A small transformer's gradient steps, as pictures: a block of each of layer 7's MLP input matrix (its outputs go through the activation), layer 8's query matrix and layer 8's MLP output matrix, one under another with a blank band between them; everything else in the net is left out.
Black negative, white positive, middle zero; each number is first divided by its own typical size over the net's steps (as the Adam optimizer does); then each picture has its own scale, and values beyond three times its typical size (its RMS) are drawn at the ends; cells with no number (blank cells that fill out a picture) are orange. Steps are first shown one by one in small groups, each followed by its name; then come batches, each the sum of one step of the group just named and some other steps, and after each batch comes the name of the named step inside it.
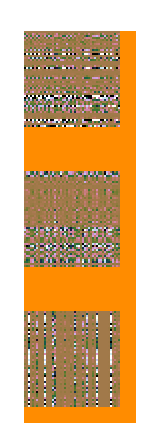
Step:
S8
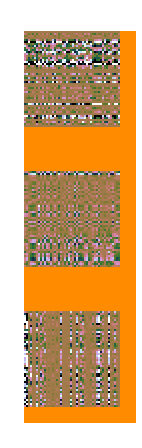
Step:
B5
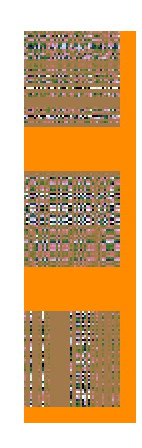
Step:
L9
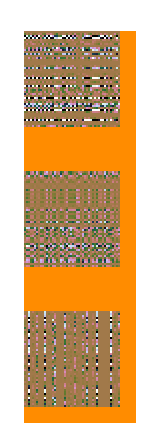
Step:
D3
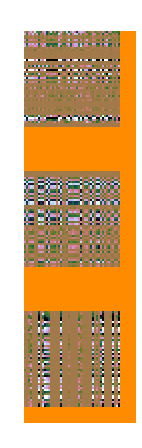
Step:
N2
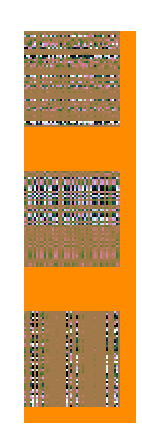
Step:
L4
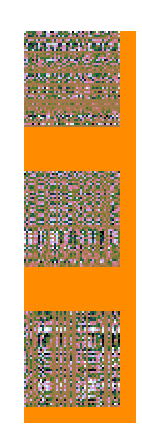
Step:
L9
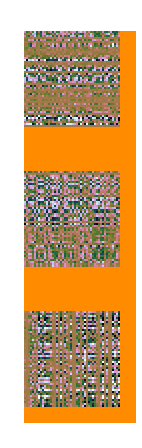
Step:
N2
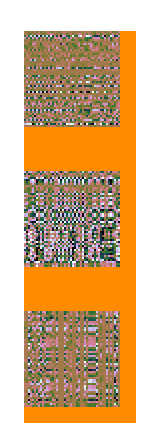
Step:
D3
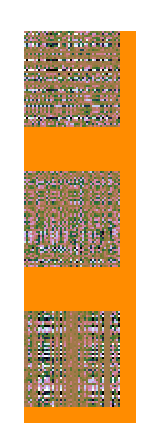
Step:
N2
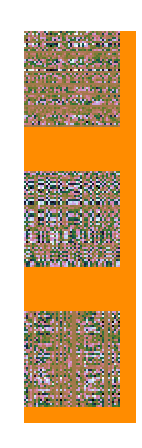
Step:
B5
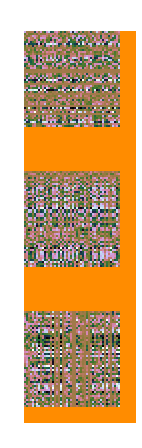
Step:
B5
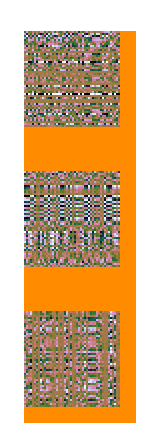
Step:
D3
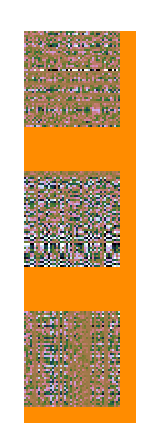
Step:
D3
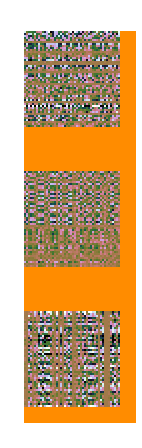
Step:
L9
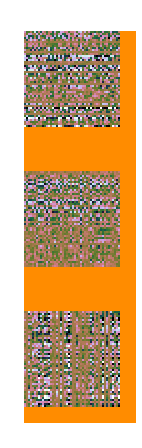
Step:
N2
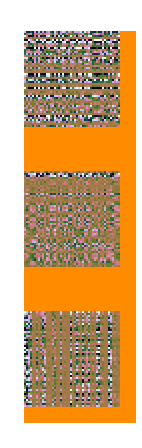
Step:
S8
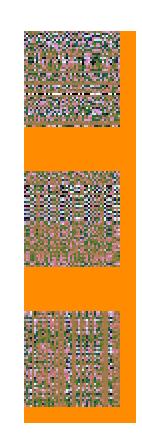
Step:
D3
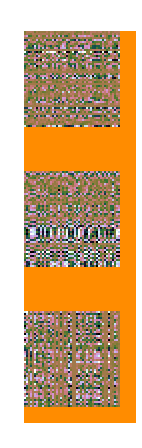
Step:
L9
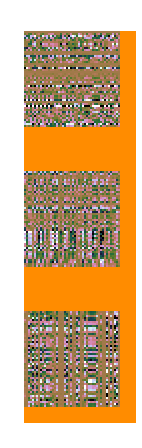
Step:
L4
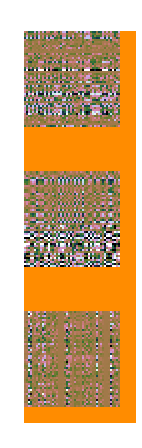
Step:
S8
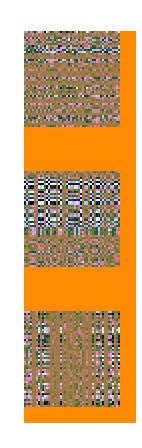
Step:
S8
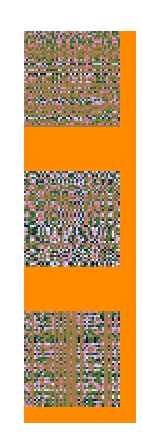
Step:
N2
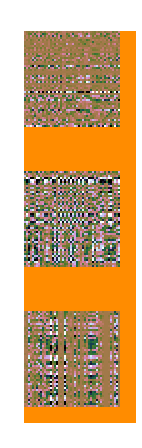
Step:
S8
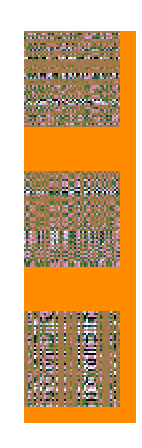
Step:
L9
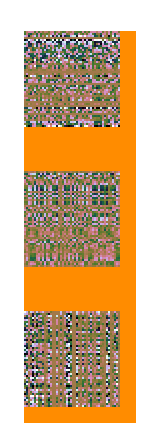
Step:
L4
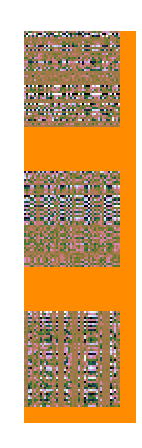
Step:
D3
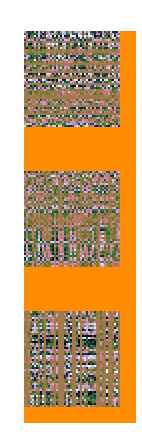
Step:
L4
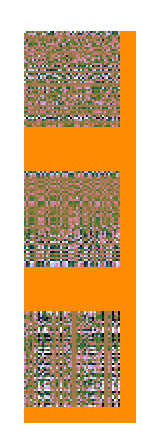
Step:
N2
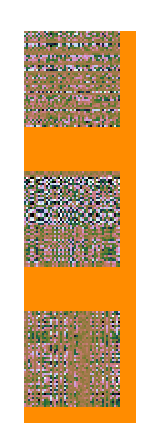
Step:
D3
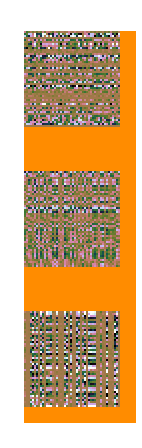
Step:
L4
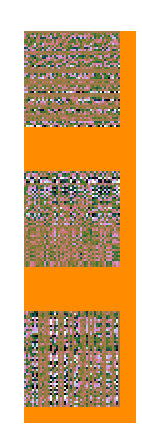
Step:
L4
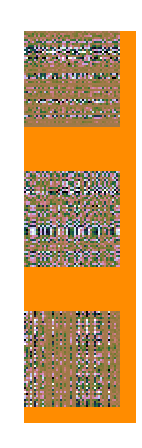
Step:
L9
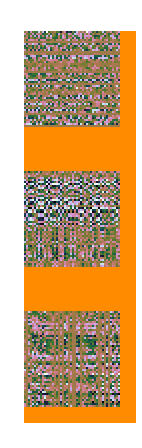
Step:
D3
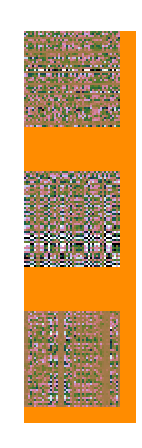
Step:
S8
